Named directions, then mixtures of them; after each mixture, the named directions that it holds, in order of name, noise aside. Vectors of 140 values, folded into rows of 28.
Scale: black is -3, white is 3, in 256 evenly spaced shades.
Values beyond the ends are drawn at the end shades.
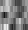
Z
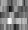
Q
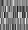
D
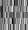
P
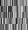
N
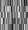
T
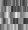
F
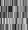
N, Q.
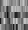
F.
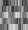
F, Z.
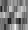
Q, Z.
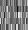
D, F, N.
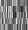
D, N.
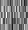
T.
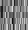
P.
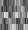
D, F, Z.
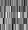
D, F, T.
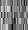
T, Z.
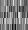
D, Q, T.
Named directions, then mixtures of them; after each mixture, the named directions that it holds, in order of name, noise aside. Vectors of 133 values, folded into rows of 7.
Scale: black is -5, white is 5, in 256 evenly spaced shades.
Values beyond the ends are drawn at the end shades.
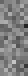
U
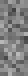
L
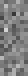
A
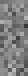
A, U.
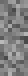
L.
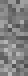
L, U.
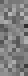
L, U.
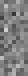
A.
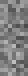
L, U.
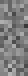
A, U.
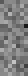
U.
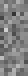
A.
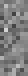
A.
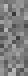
A, U.
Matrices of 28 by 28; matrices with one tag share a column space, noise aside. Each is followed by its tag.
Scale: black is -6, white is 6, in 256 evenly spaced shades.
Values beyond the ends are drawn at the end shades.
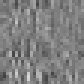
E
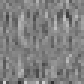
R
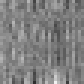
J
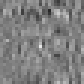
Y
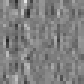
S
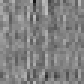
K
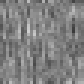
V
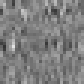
Y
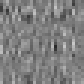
Y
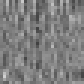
K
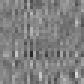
E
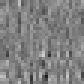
E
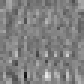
E
